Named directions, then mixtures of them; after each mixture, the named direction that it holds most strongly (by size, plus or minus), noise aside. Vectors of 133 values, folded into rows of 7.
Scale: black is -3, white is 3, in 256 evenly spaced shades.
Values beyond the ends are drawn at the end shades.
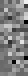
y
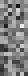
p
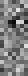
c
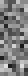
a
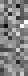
p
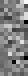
y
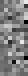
y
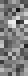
c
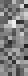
c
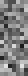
a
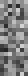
p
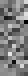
y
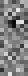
c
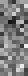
c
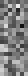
p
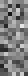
p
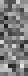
a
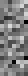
y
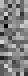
p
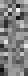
p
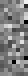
y
